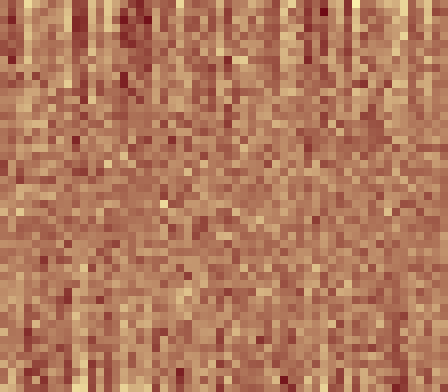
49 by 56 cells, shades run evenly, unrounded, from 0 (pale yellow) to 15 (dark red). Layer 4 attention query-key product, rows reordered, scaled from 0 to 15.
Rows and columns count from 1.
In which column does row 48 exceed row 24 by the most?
36
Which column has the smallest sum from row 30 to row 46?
11
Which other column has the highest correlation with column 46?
2
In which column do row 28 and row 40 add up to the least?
24
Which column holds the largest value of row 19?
39
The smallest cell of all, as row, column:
1, 45
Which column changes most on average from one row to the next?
29
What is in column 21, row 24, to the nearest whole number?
10
